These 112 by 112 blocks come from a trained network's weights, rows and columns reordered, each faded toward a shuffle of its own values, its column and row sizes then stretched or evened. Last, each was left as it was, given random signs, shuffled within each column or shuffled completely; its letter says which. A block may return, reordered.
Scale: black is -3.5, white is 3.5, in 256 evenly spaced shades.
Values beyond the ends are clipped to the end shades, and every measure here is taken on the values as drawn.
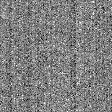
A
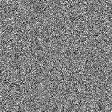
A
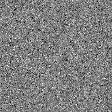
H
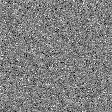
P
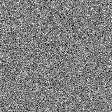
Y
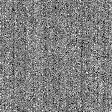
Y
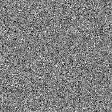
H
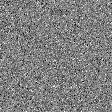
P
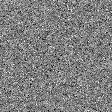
P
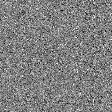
H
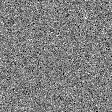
P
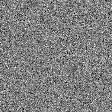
Y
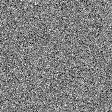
P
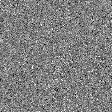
Y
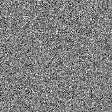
H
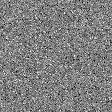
P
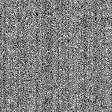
A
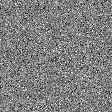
P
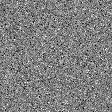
P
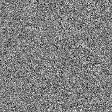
H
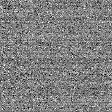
A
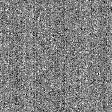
A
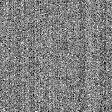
A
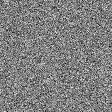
P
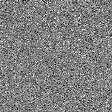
H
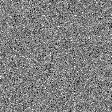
Y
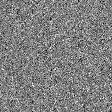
Y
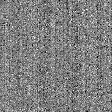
A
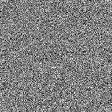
A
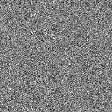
A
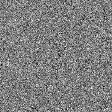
H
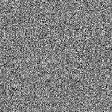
A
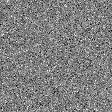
P
